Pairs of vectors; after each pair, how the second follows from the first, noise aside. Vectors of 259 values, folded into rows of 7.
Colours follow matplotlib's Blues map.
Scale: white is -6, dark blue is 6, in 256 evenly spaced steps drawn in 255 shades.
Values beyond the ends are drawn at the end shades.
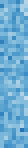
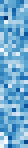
reversed, scaled up.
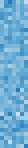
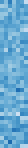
sign-scrambled.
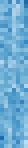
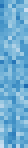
reversed, negated.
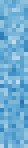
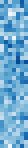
wrapped around, scaled up.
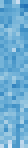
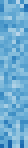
sign-scrambled.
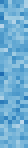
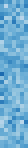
sign-scrambled.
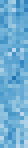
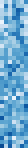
reversed, scaled up.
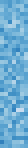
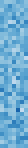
sign-scrambled.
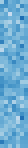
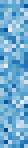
reversed, scaled up.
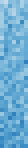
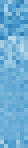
wrapped around, partly zeroed.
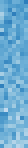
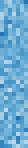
sign-scrambled.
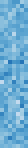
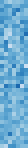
reversed.
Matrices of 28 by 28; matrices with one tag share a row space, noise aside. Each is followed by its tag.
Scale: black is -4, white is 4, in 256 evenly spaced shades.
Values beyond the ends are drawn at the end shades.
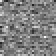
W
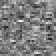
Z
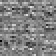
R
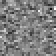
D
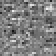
R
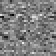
W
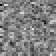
W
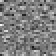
W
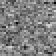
D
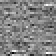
R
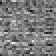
R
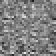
W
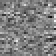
D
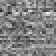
R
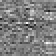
R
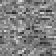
Z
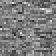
Z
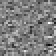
D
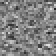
D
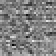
R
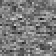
Z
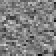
D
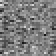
W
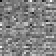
R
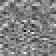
W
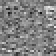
D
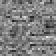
R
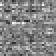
R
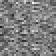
W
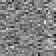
D
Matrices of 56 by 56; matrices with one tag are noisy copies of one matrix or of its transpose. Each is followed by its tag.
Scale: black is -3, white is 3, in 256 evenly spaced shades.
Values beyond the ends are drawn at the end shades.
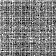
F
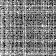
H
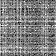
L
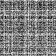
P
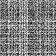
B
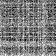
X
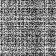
L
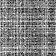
L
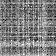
X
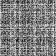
P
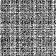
P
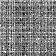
F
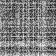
X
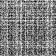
L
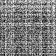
H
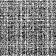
L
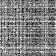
L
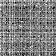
F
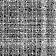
X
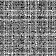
P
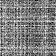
L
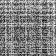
H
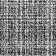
L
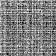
F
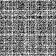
P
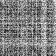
X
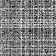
B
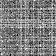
B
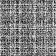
P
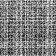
L
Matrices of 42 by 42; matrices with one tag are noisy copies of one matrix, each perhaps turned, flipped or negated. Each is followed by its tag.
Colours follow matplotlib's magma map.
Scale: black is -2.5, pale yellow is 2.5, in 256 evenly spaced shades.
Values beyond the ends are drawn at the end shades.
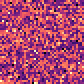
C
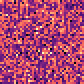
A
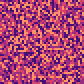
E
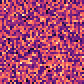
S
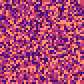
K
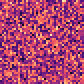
A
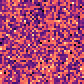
C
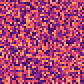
S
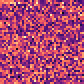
C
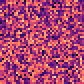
C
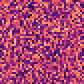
E
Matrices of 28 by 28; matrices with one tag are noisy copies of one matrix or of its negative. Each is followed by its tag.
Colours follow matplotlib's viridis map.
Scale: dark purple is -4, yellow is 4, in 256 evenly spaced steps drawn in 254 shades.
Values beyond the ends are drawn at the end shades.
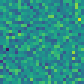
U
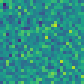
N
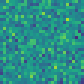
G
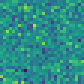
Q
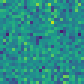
Q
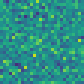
U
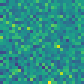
U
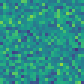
N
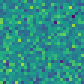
N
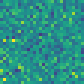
U
